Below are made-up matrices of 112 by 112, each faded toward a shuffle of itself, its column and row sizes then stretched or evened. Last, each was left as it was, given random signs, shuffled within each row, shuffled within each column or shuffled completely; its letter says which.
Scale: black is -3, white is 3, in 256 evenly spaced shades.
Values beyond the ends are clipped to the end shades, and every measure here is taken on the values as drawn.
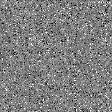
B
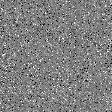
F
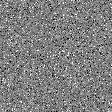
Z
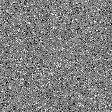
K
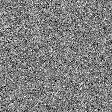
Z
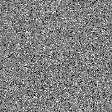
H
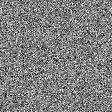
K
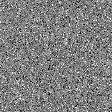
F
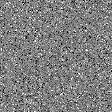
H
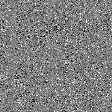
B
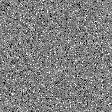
F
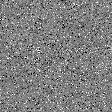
K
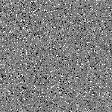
B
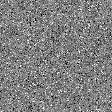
F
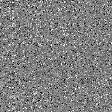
B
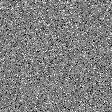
Z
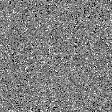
B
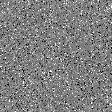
F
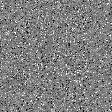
F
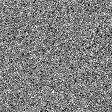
Z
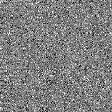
B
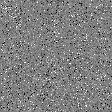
F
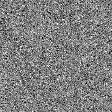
F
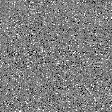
B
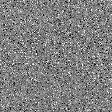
H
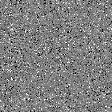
B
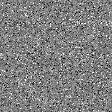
H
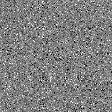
B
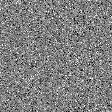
F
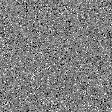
F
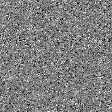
H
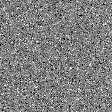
K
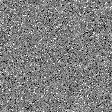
Z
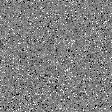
H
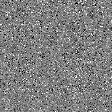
B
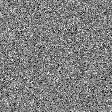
K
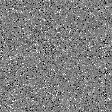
H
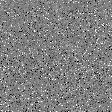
K
